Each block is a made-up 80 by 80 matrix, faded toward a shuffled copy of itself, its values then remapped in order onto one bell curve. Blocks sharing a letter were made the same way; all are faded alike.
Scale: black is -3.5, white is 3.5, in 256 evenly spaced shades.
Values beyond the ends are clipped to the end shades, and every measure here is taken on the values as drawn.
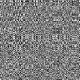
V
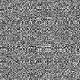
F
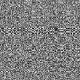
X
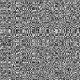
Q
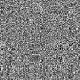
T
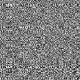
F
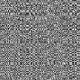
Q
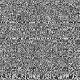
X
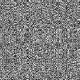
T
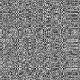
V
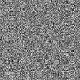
T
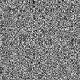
T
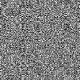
T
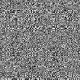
X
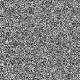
T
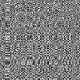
Q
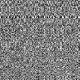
F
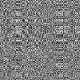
Q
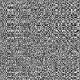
V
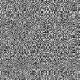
F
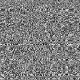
X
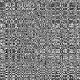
Q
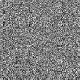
T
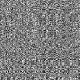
F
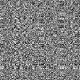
F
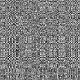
Q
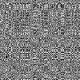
V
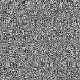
T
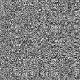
T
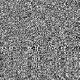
T
